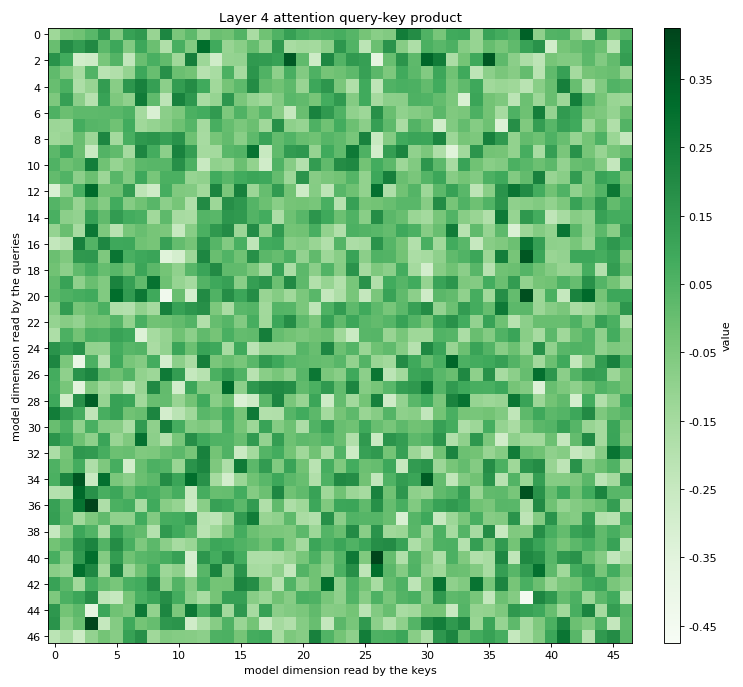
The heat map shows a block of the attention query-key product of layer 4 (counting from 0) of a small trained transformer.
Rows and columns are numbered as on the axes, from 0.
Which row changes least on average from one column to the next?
22
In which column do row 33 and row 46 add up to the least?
37
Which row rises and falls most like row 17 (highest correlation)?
20
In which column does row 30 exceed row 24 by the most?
9
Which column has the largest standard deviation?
3
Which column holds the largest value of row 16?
38
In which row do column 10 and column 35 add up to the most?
8
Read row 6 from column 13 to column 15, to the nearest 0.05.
0.15 -0.05 0.05
